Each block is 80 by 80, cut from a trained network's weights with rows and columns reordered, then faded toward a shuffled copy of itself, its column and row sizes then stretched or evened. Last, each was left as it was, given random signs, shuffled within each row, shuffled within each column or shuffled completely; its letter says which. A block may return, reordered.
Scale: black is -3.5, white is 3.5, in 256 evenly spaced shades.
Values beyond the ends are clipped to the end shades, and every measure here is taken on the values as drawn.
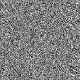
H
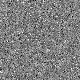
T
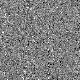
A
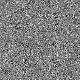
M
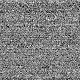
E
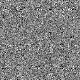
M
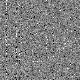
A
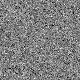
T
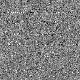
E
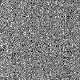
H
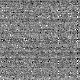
H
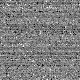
E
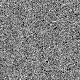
T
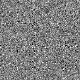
M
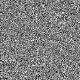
M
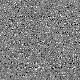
E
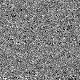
E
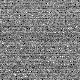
E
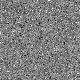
T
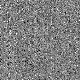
A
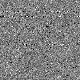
E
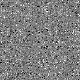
H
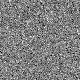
T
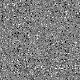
M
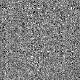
H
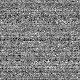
E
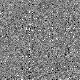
M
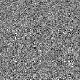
H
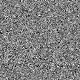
E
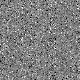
A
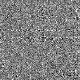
H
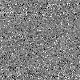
E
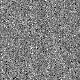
A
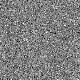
E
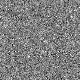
E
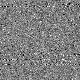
E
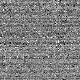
H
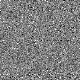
M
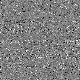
E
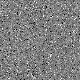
A
